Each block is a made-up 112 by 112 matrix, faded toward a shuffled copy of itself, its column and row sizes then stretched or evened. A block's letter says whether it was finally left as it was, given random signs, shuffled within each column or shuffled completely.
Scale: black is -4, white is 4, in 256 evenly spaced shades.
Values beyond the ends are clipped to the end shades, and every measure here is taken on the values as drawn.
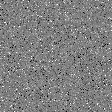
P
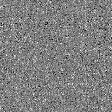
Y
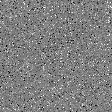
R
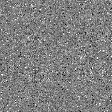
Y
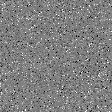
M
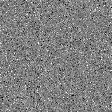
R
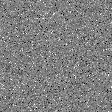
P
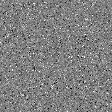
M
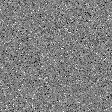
P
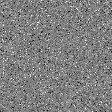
M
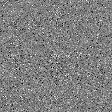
Y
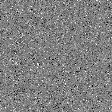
M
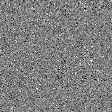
Y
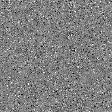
M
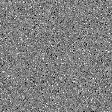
Y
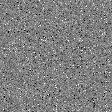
R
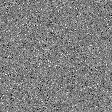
P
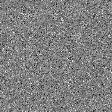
M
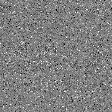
M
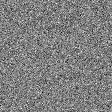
P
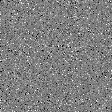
Y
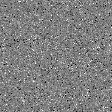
Y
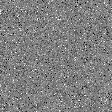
M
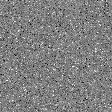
P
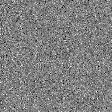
Y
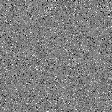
Y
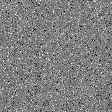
P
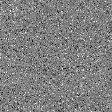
Y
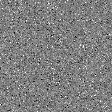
Y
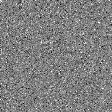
Y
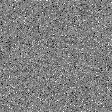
M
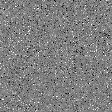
M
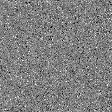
M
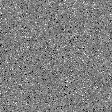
R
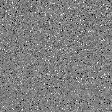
Y
